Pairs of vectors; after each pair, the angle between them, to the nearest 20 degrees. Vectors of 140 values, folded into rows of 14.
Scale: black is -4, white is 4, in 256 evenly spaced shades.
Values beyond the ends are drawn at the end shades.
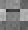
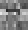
40 degrees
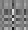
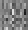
40 degrees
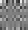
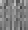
40 degrees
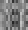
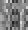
20 degrees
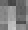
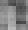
20 degrees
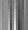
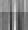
40 degrees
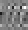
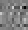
160 degrees
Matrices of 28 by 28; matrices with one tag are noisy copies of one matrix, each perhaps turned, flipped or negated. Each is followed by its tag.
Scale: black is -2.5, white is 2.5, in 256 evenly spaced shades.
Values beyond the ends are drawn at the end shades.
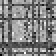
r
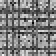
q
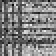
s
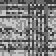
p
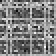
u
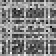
u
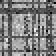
r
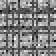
q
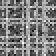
q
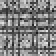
q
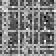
u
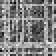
r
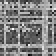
r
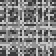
q
